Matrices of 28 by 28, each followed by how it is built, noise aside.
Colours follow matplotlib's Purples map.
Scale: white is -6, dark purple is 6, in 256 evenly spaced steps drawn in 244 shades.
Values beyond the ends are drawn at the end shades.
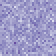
noise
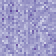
blocks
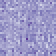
blocks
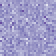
low rank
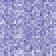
blocks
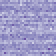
blocks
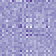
low rank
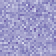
noise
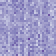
blocks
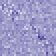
banded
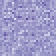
low rank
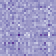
low rank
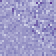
upper triangular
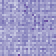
blocks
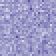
blocks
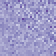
upper triangular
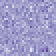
low rank
